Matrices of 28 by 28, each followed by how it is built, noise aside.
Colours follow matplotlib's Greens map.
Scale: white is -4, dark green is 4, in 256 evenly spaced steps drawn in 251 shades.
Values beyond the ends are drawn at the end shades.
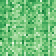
blocks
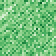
Hankel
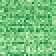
blocks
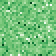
sparse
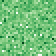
sparse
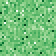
sparse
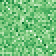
diagonal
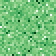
sparse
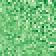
upper triangular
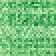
blocks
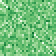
diagonal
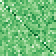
diagonal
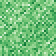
Hankel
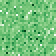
sparse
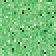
sparse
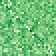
diagonal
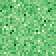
sparse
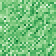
Hankel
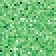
sparse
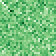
diagonal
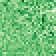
upper triangular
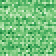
blocks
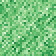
Hankel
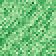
Hankel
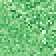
upper triangular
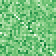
diagonal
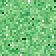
sparse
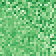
upper triangular
